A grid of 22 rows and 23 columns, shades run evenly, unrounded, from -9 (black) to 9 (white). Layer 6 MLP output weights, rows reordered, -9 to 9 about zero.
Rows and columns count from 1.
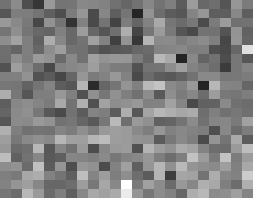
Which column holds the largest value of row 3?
15
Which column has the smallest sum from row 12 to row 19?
5
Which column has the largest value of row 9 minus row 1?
3
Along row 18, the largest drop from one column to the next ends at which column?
2
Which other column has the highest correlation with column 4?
11
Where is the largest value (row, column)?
21, 12
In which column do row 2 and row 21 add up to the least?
13
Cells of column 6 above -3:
19
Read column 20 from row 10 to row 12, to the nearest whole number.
4 2 -2
